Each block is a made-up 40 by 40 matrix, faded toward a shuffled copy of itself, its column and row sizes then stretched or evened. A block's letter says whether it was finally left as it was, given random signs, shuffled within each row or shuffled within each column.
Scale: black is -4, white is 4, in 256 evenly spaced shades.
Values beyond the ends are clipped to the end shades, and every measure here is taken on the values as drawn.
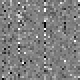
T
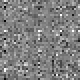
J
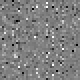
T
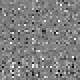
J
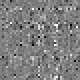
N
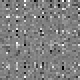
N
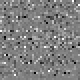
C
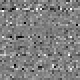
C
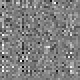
N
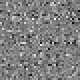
C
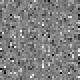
T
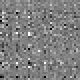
J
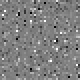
T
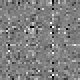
N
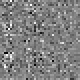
J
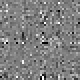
J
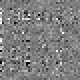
J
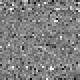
C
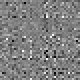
N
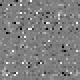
C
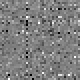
J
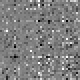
J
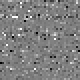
C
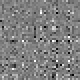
N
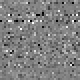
C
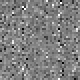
T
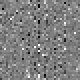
T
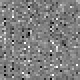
T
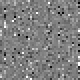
T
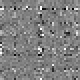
J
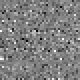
C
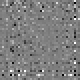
J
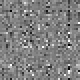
J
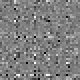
J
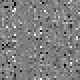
T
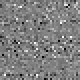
C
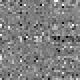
N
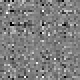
J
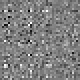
N
